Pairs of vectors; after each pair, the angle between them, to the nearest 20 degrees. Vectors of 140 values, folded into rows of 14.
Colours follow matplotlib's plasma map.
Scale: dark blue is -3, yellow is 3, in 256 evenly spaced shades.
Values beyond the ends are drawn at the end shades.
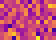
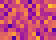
20 degrees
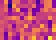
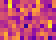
160 degrees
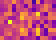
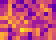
60 degrees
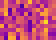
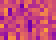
20 degrees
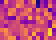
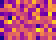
80 degrees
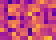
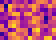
40 degrees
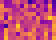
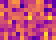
60 degrees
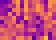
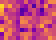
100 degrees
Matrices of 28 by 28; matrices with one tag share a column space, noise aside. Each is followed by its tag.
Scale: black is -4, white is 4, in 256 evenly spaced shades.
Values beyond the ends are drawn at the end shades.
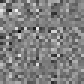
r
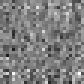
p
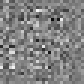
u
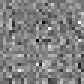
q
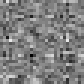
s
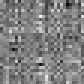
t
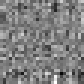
p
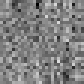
t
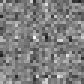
s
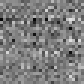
u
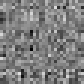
p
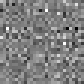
r
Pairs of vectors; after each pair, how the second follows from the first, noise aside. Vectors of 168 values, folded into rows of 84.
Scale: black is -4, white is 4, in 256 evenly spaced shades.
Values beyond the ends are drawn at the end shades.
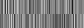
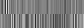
partly zeroed.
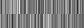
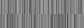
wrapped around, negated, shrunk.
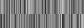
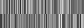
copied.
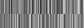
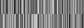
wrapped around.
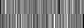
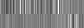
wrapped around, partly zeroed.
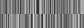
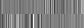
partly zeroed.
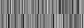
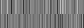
negated, partly zeroed.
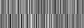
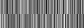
wrapped around.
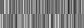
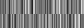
reversed.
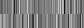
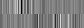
wrapped around, partly zeroed.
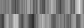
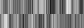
reversed.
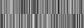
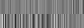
negated, partly zeroed.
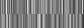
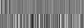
wrapped around, partly zeroed.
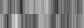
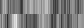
copied.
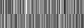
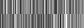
wrapped around.
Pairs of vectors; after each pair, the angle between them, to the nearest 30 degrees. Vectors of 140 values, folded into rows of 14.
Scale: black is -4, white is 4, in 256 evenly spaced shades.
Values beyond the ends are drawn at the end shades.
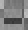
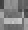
150 degrees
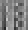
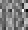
60 degrees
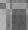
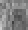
30 degrees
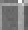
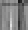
150 degrees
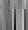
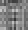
60 degrees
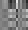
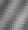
90 degrees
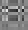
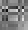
150 degrees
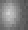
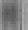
150 degrees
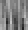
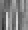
120 degrees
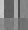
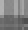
60 degrees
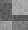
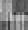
150 degrees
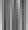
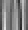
150 degrees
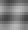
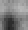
90 degrees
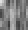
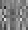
120 degrees
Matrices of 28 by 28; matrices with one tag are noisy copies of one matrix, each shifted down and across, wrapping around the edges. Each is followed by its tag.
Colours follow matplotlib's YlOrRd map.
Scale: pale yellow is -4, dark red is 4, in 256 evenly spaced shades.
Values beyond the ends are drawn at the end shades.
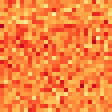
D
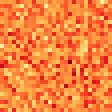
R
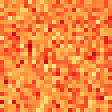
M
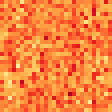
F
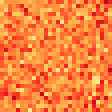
R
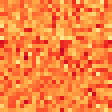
D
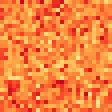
D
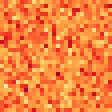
M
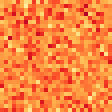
R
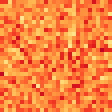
R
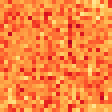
F
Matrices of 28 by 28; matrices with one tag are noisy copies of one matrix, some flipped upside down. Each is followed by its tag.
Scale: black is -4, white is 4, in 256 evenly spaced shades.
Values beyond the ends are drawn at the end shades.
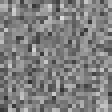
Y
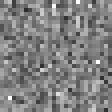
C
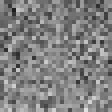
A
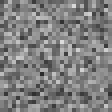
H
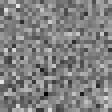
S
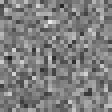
S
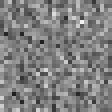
C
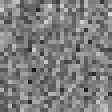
Y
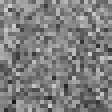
A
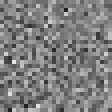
S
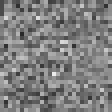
H
